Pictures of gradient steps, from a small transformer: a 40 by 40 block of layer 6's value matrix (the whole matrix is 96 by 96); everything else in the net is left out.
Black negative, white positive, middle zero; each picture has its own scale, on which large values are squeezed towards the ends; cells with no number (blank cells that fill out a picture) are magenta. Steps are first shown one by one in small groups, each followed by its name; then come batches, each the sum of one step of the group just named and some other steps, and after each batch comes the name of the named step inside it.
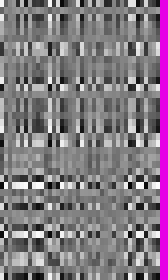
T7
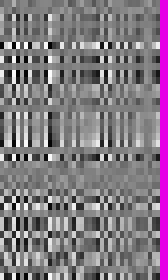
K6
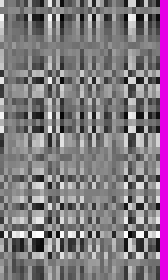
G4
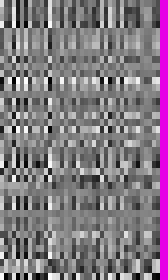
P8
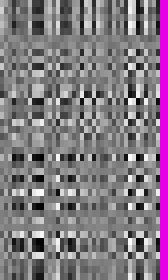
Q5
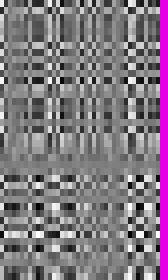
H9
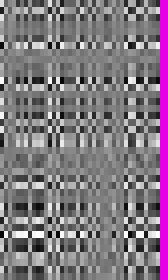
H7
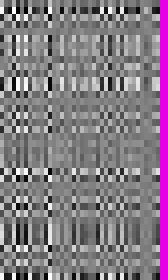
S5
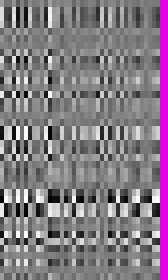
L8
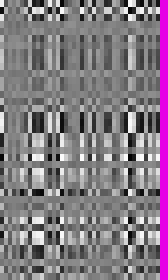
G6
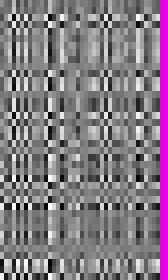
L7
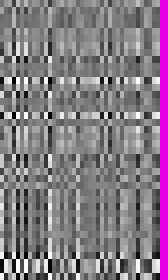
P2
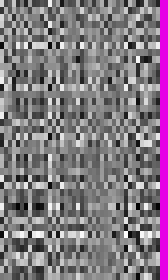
H7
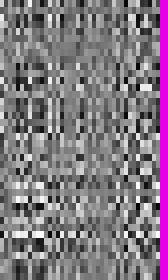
G4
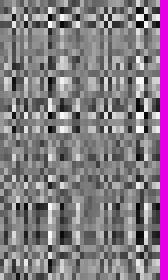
L7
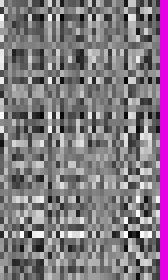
G4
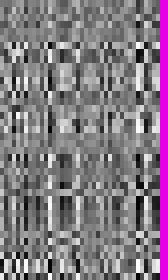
P2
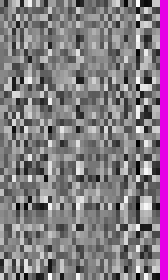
L7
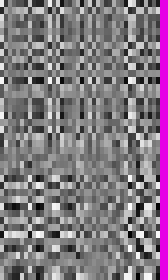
H9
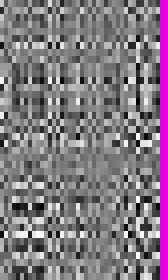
H7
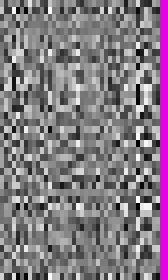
S5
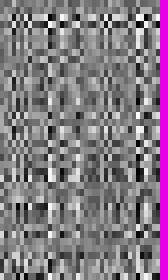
L7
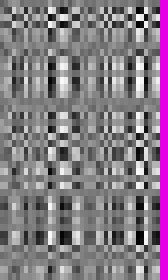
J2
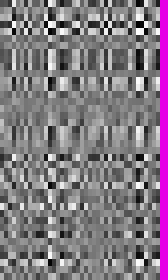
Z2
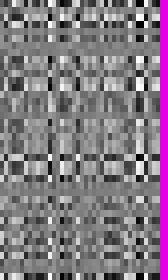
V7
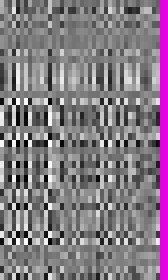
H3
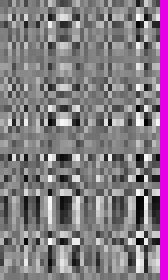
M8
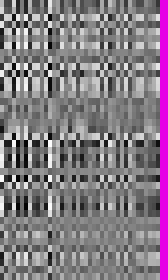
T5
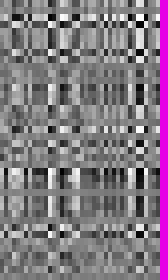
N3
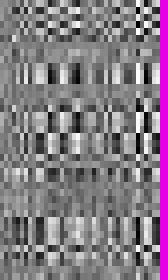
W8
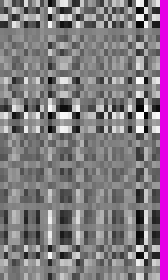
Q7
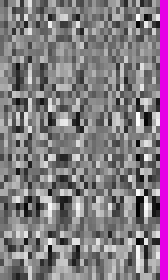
M8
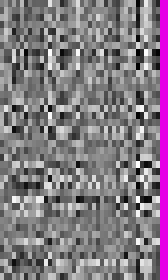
Z2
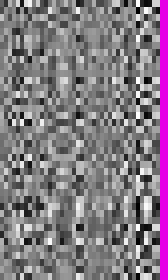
J2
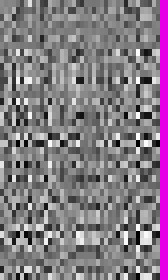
H3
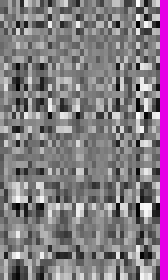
Q7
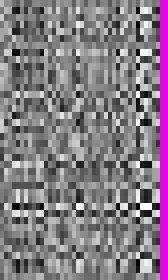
W8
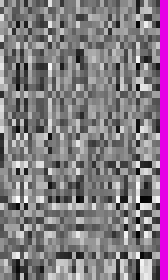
Z2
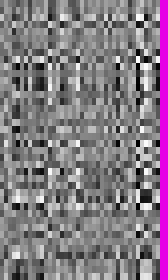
N3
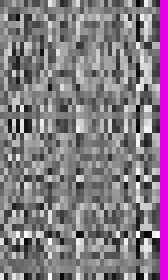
V7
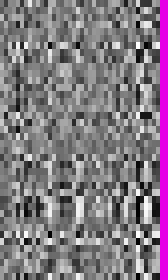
M8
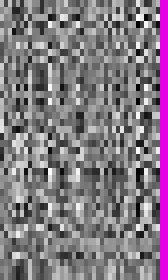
N3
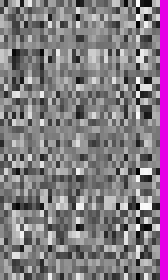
V7
